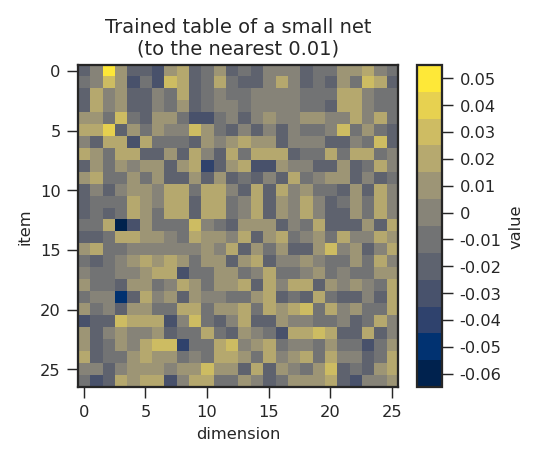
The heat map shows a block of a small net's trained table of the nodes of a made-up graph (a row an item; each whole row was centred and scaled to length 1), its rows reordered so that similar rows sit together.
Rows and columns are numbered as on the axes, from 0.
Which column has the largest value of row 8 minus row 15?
13
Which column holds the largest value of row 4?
3
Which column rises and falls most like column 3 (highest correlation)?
24
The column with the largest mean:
5
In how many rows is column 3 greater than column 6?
9
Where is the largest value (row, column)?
0, 2
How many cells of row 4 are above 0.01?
3
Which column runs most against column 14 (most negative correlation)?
21
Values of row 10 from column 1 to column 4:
0 -0.02 0 0.01
